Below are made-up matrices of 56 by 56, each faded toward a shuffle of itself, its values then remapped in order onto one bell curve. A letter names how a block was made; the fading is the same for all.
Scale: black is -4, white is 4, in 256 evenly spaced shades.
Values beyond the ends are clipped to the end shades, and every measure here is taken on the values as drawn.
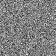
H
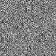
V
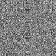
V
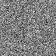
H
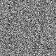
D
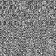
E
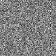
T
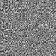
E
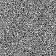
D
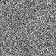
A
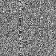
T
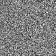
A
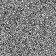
H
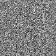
D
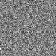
V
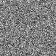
A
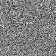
T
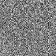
T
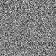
A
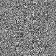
T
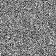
H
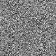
T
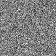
H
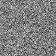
D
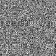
V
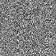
T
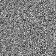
D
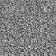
E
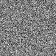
H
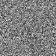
D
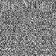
E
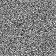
H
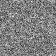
H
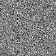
D
